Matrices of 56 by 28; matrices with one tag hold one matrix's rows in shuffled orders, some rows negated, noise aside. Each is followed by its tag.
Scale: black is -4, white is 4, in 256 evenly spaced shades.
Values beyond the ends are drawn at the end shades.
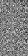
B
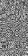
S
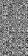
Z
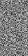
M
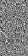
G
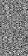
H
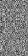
G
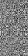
B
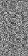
M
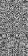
S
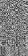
S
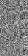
B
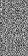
G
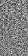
M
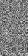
Z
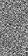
H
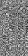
Z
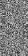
S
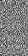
G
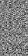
H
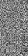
B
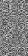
Z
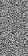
S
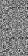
Z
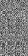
G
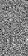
H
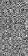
H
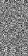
M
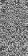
S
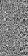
B
